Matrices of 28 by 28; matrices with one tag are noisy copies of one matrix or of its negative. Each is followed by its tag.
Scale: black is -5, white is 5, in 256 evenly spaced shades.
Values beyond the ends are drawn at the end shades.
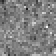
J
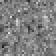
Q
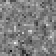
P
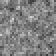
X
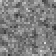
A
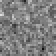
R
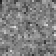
A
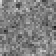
A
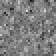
X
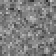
X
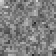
J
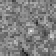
P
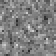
Q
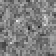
Q
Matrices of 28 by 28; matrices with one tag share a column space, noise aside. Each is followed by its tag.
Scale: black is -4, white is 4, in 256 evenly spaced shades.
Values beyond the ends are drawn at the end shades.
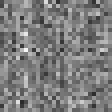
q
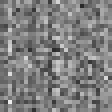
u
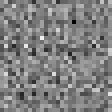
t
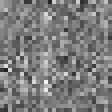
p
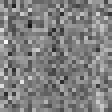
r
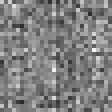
q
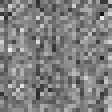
r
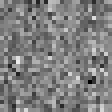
p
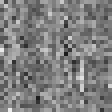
t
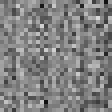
q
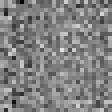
q
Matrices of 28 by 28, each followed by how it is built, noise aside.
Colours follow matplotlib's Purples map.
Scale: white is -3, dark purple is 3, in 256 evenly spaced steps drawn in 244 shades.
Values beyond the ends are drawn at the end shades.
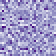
low rank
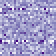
uneven rows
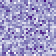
noise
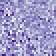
lower triangular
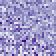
lower triangular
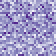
repeating columns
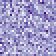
noise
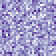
noise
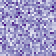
noise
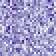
blocks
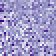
lower triangular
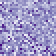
lower triangular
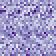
repeating columns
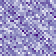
Toeplitz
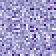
low rank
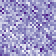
Toeplitz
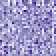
blocks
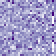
uneven columns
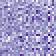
low rank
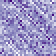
Toeplitz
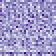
repeating columns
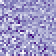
lower triangular
